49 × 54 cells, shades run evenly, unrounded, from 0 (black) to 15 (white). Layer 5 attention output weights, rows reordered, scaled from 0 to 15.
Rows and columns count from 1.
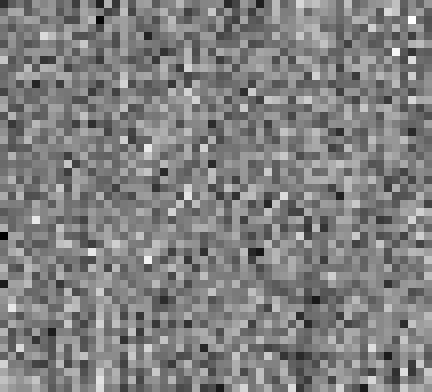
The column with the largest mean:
44
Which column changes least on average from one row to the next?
7
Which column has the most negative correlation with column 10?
38
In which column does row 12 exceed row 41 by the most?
24
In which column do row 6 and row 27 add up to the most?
53
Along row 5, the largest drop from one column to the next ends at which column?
19
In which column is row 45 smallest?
49
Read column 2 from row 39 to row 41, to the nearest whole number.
14 7 10
